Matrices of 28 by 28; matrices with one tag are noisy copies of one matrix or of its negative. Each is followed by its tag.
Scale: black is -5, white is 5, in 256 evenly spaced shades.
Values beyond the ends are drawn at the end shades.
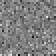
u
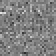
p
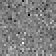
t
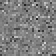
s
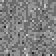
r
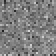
u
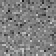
t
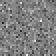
r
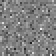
r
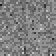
r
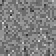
r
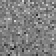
t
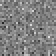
r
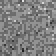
t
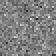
s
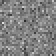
r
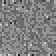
u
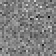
s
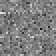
p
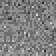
t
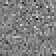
s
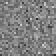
s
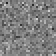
s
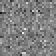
p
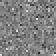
s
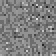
s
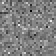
p
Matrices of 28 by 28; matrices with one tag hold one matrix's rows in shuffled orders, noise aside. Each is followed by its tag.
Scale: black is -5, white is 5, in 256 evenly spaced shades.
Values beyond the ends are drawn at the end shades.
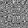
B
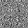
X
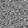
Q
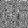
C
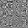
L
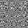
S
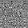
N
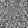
S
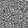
Q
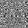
S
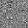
L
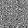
X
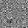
L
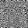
S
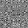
B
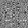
C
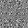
X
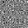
Q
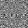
S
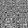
C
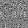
N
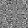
L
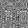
C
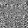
S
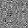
L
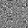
L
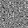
Q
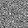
Q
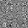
L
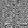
C
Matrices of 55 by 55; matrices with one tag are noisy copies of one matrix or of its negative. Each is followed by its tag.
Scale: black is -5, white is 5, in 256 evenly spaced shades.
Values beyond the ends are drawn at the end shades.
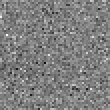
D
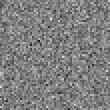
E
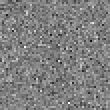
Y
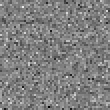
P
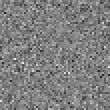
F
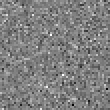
Y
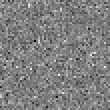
E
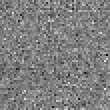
D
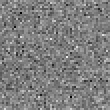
D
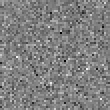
E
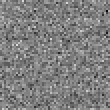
P
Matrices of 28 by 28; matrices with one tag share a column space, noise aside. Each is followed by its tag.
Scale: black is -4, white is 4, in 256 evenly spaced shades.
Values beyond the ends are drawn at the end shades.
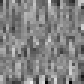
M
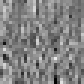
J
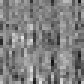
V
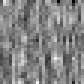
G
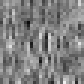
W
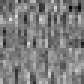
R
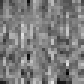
J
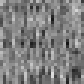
R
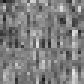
R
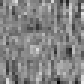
M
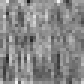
G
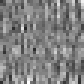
M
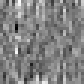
M
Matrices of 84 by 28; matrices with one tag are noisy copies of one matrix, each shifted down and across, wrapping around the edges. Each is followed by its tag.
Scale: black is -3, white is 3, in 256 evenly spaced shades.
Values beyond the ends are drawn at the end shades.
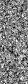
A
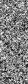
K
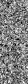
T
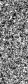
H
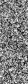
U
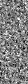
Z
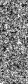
T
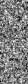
T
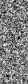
U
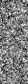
U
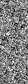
U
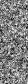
H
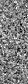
Z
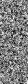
Z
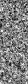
A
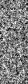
T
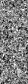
T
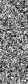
K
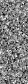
U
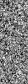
Z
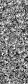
U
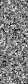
K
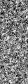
H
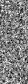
Z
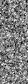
U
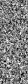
Z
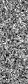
Z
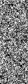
K
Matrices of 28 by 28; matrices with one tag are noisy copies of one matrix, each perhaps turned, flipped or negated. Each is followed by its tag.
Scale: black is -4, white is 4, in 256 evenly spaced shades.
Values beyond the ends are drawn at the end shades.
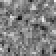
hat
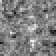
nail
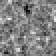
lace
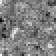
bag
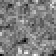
bag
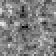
nail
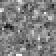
lace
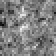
nail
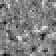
hat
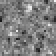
lace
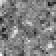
bag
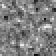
lace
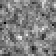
hat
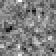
lace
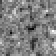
nail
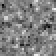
lace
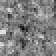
nail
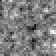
nail
